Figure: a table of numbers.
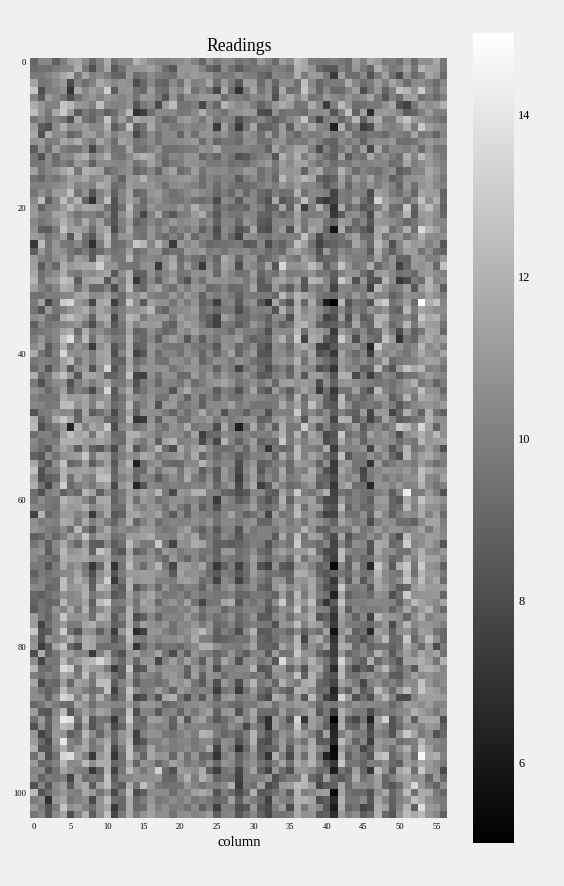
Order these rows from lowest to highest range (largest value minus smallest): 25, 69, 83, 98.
98, 25, 83, 69
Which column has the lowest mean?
41
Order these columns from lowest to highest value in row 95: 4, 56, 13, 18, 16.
56, 18, 16, 13, 4
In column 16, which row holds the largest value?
34
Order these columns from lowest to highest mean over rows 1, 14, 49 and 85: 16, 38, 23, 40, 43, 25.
25, 40, 23, 43, 16, 38
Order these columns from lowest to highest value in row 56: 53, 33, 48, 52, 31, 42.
31, 33, 52, 48, 42, 53
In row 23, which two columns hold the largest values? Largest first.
53, 4
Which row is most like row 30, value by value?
49
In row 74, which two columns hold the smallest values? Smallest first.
40, 23
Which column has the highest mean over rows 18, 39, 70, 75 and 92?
36
